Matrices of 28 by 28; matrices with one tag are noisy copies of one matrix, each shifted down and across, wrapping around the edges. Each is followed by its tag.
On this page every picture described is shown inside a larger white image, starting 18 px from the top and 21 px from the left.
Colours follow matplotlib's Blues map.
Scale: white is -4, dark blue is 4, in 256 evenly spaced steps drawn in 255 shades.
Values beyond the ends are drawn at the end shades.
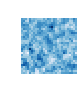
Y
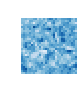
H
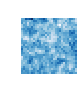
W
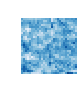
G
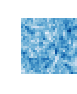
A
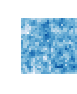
W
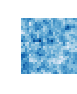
W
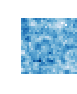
W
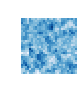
Y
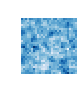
W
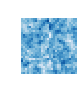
A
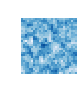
Y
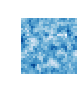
Y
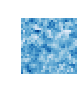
H
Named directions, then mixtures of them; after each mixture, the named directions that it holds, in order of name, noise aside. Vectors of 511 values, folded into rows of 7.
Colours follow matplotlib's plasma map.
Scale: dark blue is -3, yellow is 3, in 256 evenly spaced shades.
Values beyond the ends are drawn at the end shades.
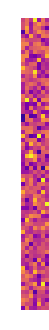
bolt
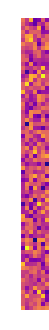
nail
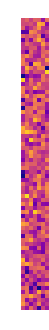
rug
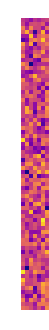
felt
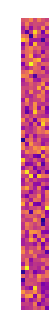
felt.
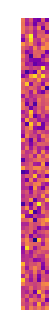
felt, nail.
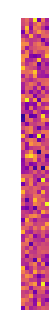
bolt.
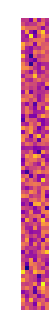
bolt, felt.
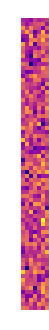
felt.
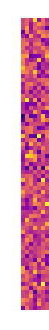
bolt.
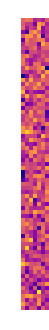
nail, rug.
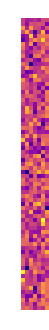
felt.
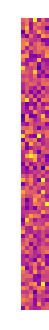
bolt.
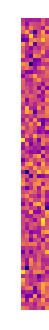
felt.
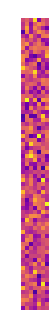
bolt.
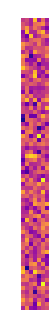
bolt, felt.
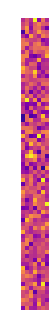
bolt.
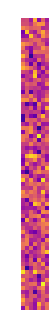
bolt, felt.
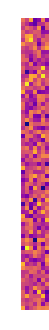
nail.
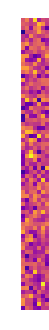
bolt, rug.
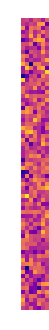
felt, rug.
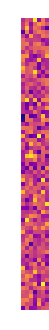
bolt.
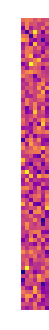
felt.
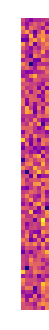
felt.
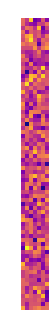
nail.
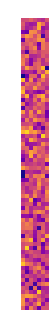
nail, rug.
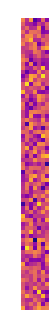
nail.
